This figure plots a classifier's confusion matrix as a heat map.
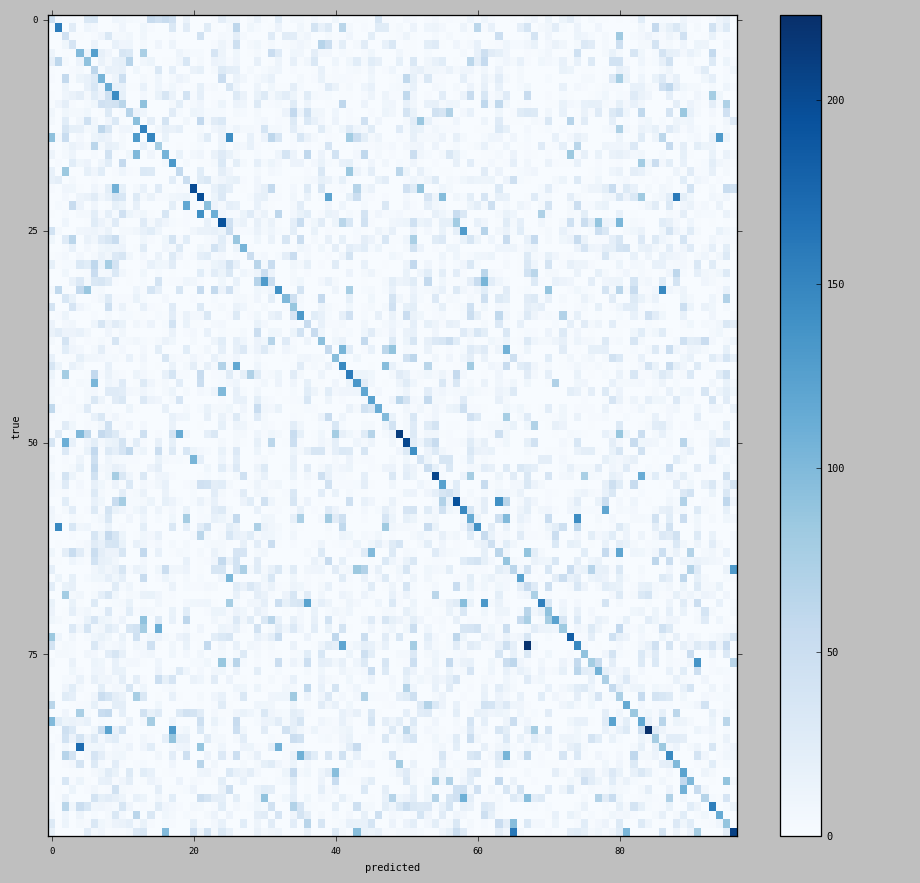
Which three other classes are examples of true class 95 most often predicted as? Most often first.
65, 36, 63
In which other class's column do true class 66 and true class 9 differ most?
25
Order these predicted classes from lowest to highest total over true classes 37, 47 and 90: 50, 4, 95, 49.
49, 4, 50, 95
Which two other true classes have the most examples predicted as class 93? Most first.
9, 4
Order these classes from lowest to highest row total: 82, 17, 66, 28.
28, 17, 66, 82
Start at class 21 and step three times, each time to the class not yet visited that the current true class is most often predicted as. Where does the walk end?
18
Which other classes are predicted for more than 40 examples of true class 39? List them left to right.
41, 47, 48, 64, 87
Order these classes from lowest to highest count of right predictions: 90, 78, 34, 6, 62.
62, 6, 78, 34, 90
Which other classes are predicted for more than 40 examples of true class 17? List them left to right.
10, 83, 85
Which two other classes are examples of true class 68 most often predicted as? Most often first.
2, 54
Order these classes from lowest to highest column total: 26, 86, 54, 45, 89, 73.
73, 45, 86, 54, 89, 26
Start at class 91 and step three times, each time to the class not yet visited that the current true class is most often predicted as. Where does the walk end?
51
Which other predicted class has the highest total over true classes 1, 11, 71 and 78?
67
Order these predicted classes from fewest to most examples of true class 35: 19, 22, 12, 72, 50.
12, 19, 22, 50, 72
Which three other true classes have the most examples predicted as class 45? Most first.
63, 49, 77
